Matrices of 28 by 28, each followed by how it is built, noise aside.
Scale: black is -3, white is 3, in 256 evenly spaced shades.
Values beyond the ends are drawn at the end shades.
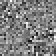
block diagonal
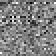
uneven rows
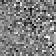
upper triangular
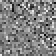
upper triangular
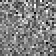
upper triangular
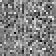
repeating rows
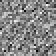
Hankel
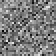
Hankel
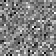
Hankel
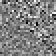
upper triangular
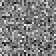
repeating rows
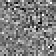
upper triangular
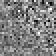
upper triangular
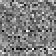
uneven rows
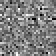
uneven rows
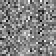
repeating rows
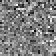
upper triangular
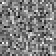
repeating rows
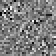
block diagonal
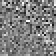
upper triangular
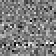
uneven rows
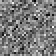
Hankel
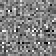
uneven rows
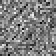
Hankel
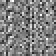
repeating rows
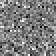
uneven rows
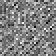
Hankel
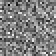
repeating rows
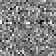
uneven rows
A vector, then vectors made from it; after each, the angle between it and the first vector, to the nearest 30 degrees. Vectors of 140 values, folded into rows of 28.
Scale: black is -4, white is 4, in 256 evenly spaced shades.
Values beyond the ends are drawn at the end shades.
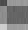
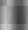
60 degrees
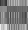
30 degrees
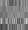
120 degrees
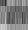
30 degrees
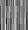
90 degrees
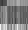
30 degrees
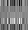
120 degrees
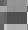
60 degrees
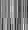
90 degrees
